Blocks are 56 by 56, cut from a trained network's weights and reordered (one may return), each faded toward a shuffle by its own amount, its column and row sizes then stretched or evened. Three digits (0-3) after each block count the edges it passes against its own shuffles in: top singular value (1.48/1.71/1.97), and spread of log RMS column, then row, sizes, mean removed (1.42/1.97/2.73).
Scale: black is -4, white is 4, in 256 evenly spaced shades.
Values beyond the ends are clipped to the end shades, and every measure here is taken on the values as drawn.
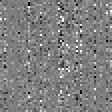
0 3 0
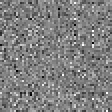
2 2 1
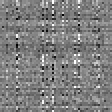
3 3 0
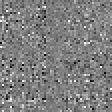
1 2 1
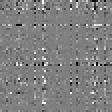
2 3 3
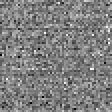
0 0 1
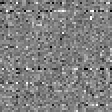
1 1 2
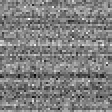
3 0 1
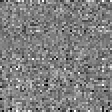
1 0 2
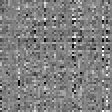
2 3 0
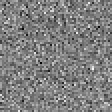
0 0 0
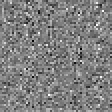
0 2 0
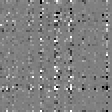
3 3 2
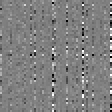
3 3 0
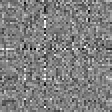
2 1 1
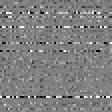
3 0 3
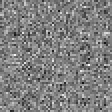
2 2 0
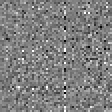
1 2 1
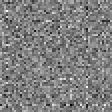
2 1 1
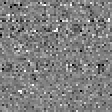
0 0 2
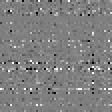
0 1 3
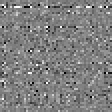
3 1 2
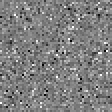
0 0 1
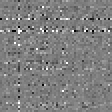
2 1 2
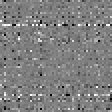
2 2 3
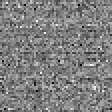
0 0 1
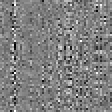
3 3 0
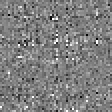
0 2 1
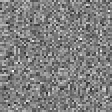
3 0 0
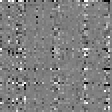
3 3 2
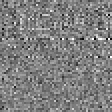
3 0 2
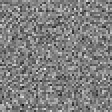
2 0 0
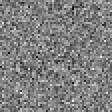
1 0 0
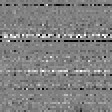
3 0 3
